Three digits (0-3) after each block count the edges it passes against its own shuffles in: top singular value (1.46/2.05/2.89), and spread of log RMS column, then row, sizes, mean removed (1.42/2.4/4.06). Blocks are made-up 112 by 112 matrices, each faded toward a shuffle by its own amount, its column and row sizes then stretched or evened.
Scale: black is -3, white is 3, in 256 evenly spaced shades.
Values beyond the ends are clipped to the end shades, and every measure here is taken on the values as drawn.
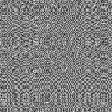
3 0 1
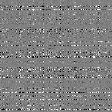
1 2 3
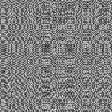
3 0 0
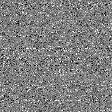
0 0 2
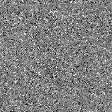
1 1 1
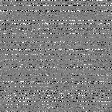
1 0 3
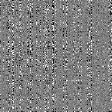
0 3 2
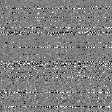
2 0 3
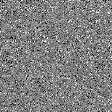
1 1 1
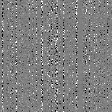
1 3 1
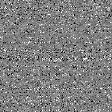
1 1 2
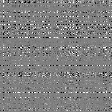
2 2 3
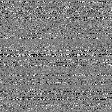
0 0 3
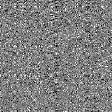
2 1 1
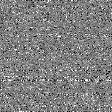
1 0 2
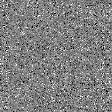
1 1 1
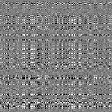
3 2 3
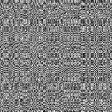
3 2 1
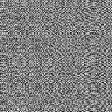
3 1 2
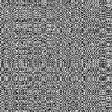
3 2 0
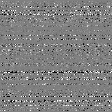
1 1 3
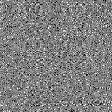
2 0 1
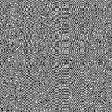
3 1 0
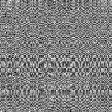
3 0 2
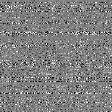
1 1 3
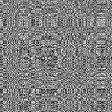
3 1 2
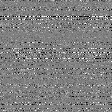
1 0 3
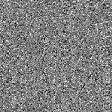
2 1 0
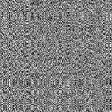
3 2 0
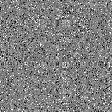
2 0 0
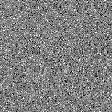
2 0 0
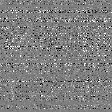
0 1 3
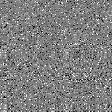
2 0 1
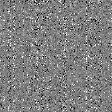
0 2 1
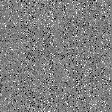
0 2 0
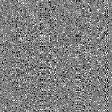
2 2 1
